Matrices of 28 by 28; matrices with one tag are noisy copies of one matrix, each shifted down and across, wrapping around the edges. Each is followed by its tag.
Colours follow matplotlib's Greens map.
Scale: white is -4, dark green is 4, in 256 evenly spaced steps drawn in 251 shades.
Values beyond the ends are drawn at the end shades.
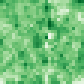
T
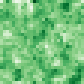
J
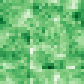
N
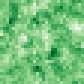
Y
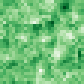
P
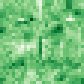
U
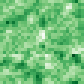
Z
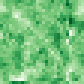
T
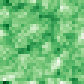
Z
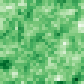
P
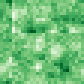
N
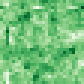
U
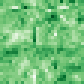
U
